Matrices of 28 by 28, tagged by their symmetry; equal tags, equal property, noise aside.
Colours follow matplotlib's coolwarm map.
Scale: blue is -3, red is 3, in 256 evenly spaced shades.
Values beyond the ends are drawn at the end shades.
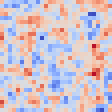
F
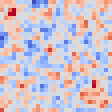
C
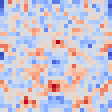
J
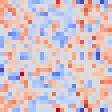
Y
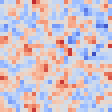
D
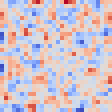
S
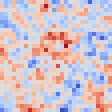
F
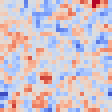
S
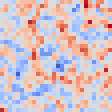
D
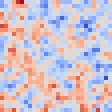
D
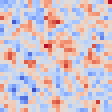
D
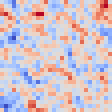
S
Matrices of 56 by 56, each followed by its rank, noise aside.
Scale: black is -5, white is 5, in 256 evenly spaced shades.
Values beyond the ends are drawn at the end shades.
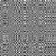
three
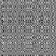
three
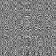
six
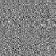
eight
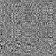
eight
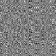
six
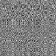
eight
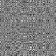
six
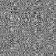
eight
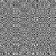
four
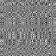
three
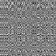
four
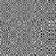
four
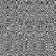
six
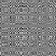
three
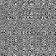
six
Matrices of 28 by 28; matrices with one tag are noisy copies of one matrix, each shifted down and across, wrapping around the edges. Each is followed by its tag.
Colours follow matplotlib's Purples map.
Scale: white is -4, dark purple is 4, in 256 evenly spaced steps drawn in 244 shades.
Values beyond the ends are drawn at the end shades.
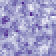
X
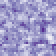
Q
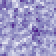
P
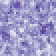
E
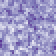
P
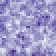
E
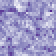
Q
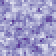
E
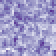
P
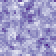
X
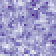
X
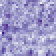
P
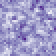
X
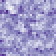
Q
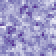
X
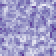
P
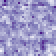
Q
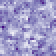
X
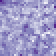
P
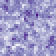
P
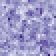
P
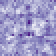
Q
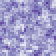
X
